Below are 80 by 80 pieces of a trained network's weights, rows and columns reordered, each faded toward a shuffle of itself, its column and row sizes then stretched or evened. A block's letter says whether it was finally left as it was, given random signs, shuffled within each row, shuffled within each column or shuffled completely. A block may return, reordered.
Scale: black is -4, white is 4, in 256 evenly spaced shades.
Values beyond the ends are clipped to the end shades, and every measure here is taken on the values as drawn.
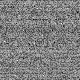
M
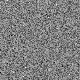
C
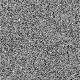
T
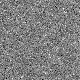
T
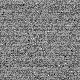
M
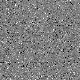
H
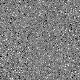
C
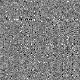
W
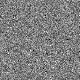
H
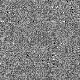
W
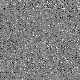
M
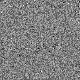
H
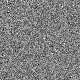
T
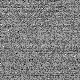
M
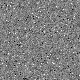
T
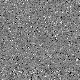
M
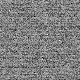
W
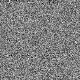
H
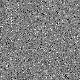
C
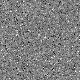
C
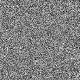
H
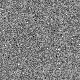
T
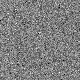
T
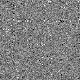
W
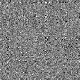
W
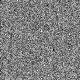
C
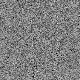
C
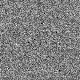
M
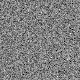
C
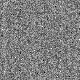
C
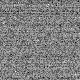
M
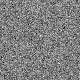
T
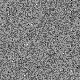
C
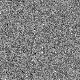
H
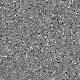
T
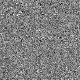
H
